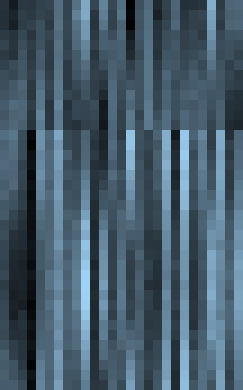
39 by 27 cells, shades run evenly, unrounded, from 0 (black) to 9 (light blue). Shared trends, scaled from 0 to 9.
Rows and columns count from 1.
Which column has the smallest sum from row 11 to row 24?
4
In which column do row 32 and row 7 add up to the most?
10
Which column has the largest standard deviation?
15
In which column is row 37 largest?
21
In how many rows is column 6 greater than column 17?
26
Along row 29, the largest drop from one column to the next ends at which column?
11
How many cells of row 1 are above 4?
10
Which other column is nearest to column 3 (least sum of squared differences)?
22
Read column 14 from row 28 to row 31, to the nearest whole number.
5 5 5 5
